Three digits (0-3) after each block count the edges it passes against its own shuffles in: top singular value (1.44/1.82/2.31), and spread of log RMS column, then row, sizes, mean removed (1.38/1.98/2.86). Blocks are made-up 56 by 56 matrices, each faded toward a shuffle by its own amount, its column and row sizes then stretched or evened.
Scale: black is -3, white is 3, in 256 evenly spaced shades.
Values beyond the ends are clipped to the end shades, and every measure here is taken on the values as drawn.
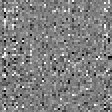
1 2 1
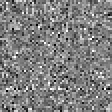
1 1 1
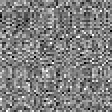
2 0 0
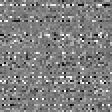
1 1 3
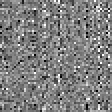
2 2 0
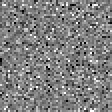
0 1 1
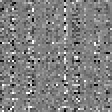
1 3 2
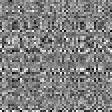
3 1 3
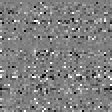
1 1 3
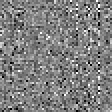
2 2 0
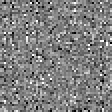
1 2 1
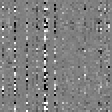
2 3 1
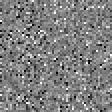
1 1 0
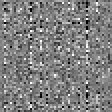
2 3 1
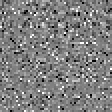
2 0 1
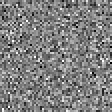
2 1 0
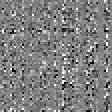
1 3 1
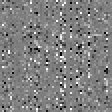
0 3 0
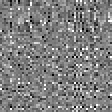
3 2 2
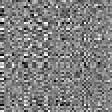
3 2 2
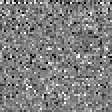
1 0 2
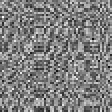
3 0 1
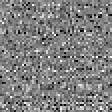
2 0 2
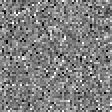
1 0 0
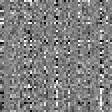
3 3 1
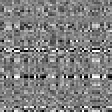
3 0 3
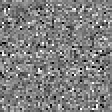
0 1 2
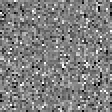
0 2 0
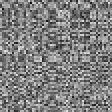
3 0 1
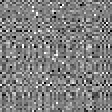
3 0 2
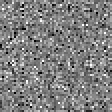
1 1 0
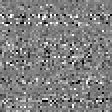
0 1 3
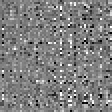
0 3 2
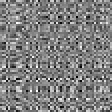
3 2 3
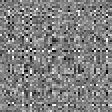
3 2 2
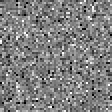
0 1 0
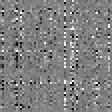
2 3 2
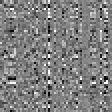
3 3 2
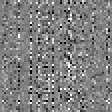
2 3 1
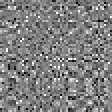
3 1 1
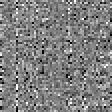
2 2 0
